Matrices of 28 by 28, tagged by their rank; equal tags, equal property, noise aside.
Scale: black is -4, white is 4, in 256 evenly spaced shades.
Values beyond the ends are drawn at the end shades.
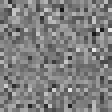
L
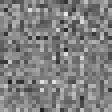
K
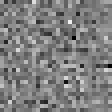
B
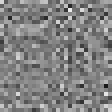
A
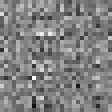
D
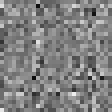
A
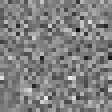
L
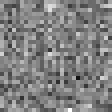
B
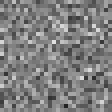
L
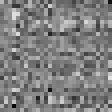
D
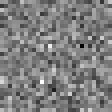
B
